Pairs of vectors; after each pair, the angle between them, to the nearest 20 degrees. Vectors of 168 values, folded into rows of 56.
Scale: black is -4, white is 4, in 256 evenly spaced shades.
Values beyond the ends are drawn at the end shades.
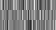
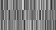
140 degrees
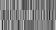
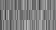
120 degrees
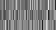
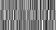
140 degrees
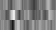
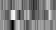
20 degrees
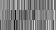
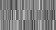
120 degrees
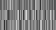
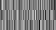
60 degrees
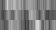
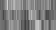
20 degrees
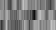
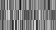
80 degrees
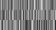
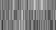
40 degrees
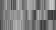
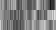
160 degrees
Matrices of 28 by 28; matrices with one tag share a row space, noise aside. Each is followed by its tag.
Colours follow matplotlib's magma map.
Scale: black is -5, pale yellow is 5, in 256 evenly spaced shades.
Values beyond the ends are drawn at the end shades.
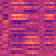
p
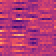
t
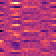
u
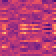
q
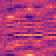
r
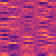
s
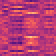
p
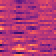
t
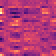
u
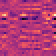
q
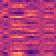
p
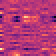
u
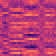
p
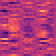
s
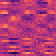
s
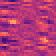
s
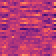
q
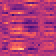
p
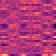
q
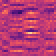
p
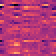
u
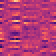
u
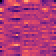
u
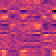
q
